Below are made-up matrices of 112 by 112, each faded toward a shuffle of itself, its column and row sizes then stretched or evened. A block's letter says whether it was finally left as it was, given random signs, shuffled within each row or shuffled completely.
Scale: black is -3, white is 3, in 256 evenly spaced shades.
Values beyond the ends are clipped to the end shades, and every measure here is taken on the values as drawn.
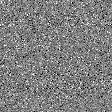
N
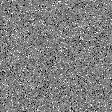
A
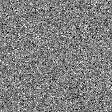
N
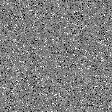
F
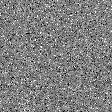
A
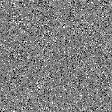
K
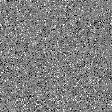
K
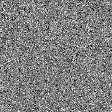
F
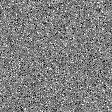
A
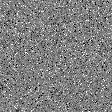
A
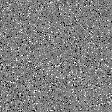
K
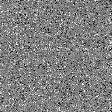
K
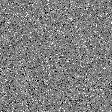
N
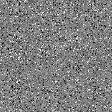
F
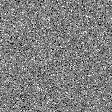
A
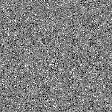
K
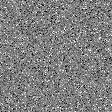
A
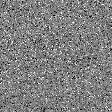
N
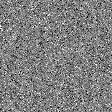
A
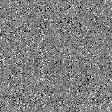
K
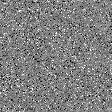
N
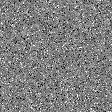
A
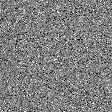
N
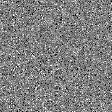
K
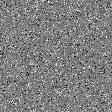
A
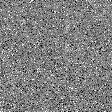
N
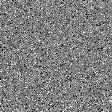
N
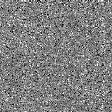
K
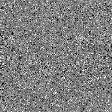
K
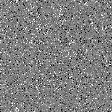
K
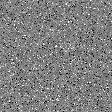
A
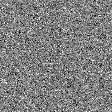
N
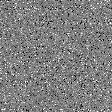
N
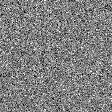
N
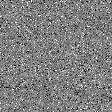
N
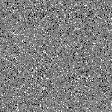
K
